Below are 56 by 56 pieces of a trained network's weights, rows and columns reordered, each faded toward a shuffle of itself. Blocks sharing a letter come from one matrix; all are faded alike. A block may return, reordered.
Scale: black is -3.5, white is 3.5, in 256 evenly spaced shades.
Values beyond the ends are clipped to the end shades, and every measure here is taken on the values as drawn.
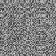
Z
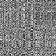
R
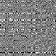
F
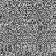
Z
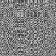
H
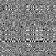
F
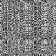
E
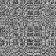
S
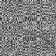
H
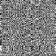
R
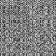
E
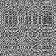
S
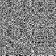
R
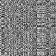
E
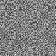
Z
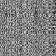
E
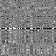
F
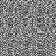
S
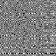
F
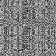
Z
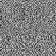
H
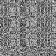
Z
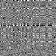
F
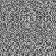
H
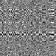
F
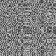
Z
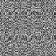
S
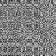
S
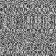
H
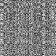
E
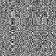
R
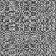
S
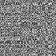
H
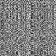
E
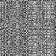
E
